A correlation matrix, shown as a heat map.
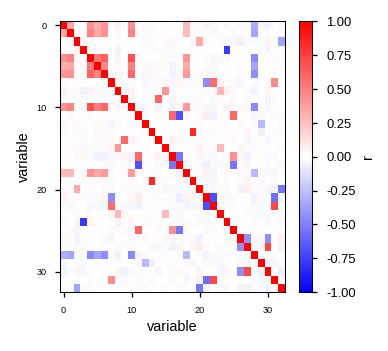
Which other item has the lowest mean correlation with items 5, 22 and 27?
21
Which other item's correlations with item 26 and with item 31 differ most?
22
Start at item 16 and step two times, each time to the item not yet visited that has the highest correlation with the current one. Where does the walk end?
25
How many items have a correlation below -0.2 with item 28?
7
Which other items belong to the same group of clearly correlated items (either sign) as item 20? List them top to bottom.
2, 32
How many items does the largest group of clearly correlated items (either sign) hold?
8
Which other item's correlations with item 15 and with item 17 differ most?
11
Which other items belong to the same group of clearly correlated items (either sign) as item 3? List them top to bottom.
24
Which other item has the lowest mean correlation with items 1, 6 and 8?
28
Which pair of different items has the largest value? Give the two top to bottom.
13, 19
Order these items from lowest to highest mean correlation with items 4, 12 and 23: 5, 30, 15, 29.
29, 30, 15, 5
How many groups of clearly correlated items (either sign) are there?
10
